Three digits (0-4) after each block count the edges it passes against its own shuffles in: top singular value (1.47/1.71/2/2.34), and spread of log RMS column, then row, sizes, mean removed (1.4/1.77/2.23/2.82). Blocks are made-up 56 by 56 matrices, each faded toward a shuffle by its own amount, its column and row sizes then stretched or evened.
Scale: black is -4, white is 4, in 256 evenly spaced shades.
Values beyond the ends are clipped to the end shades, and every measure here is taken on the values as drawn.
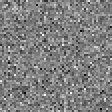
0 0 0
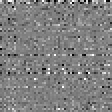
2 2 4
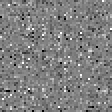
0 2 1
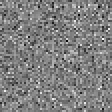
2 1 0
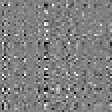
4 4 3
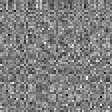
4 0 0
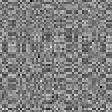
4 0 3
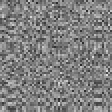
4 1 1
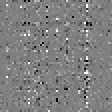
2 3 1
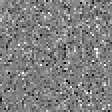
2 1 0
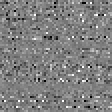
0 0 4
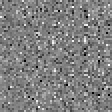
2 2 0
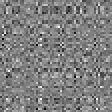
4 2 3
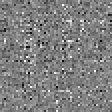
1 2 2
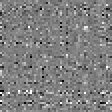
2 2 3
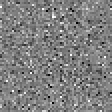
1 2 0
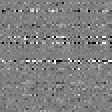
4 1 4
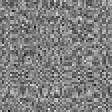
4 1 0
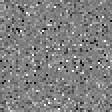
0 0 0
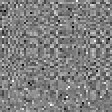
4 1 0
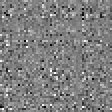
0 3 3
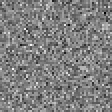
1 0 0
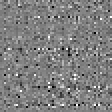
2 3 3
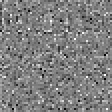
2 0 1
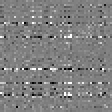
4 2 4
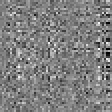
4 3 3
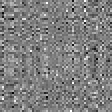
4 3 1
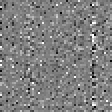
3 3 0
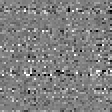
2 1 4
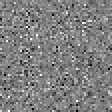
2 2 0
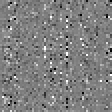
2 3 0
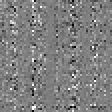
1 4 1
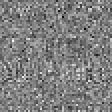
2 0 1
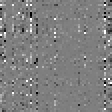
3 4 2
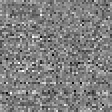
2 0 3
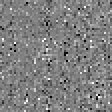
0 3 0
